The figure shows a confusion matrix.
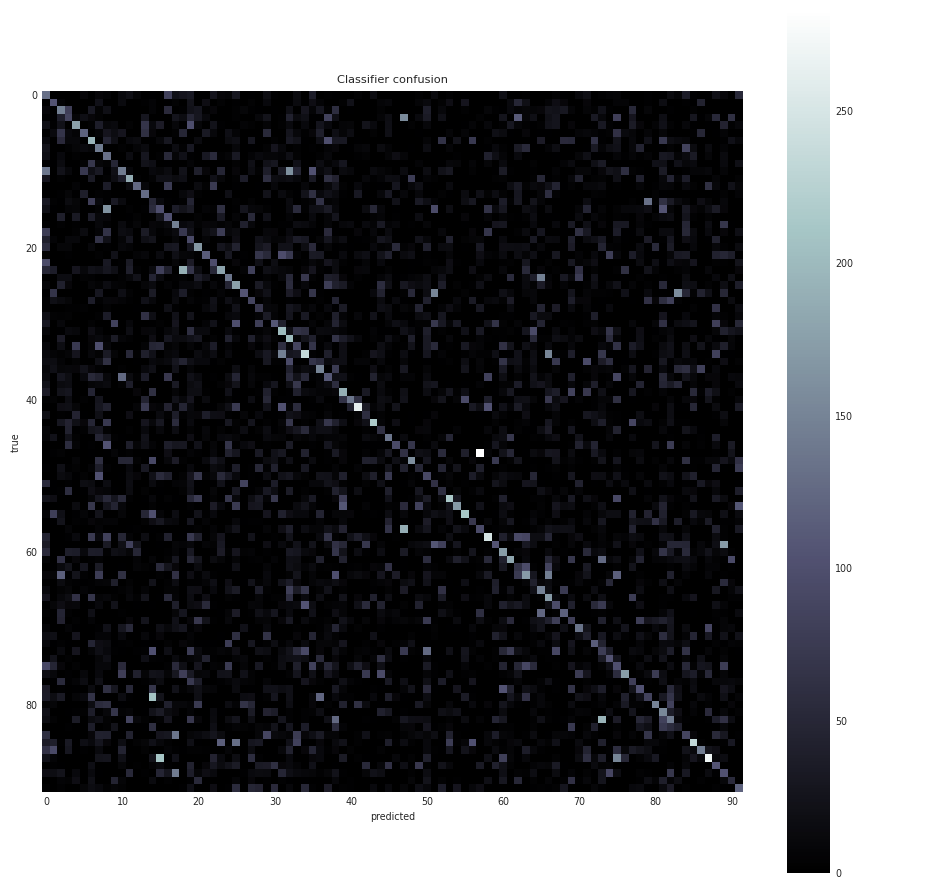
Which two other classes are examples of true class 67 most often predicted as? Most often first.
34, 73
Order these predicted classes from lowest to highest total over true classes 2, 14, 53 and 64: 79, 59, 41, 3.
41, 59, 3, 79
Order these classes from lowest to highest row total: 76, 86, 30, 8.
8, 86, 30, 76
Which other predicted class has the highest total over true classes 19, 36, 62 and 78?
60
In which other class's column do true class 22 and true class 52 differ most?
0
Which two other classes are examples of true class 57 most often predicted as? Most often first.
47, 45
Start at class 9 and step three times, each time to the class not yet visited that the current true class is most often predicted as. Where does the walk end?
10
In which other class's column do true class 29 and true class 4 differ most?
19
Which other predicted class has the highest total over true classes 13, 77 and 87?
15
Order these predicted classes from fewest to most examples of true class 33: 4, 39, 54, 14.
54, 39, 14, 4
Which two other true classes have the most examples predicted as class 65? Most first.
24, 68
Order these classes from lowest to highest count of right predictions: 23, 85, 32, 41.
23, 32, 85, 41
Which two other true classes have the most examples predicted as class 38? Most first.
82, 63
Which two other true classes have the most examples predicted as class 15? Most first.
87, 23
